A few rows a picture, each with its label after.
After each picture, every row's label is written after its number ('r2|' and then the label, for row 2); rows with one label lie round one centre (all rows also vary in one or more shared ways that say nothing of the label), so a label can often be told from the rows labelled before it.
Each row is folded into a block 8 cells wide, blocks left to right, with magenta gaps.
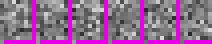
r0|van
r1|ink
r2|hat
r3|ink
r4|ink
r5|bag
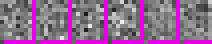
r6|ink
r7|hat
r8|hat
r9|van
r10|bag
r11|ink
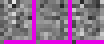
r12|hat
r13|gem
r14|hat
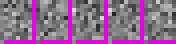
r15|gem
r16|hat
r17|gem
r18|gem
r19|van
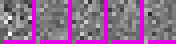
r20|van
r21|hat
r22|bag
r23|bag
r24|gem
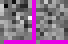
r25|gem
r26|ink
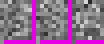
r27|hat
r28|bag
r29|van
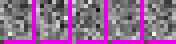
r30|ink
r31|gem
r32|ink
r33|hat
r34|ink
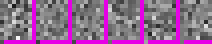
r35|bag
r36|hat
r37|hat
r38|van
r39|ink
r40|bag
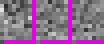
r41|van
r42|hat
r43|hat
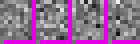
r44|van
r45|van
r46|ink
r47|ink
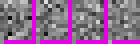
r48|ink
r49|bag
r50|van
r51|gem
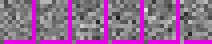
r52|bag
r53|ink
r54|gem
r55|gem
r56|van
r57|gem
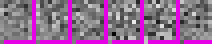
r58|gem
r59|gem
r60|van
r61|bag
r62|hat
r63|ink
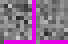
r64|ink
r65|van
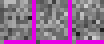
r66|ink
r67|bag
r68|ink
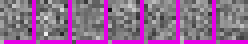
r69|gem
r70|van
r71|hat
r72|gem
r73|ink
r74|gem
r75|van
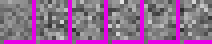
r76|ink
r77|hat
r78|ink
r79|ink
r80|van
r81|ink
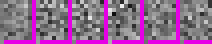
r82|van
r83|ink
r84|bag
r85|gem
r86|hat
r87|bag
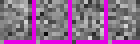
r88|van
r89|gem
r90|bag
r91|van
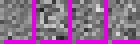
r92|bag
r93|van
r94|hat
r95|gem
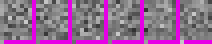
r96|bag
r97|bag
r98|hat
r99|gem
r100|gem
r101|gem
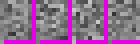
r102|van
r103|van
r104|gem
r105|gem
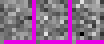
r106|ink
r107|van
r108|hat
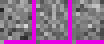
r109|gem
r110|bag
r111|van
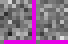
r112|ink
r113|hat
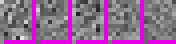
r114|ink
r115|van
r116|gem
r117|hat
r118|bag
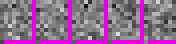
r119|ink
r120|ink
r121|bag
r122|ink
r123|ink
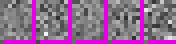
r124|hat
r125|ink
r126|bag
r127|ink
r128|hat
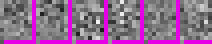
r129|ink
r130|gem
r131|hat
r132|bag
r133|hat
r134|hat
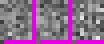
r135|ink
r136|gem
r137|hat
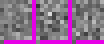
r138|hat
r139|hat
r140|van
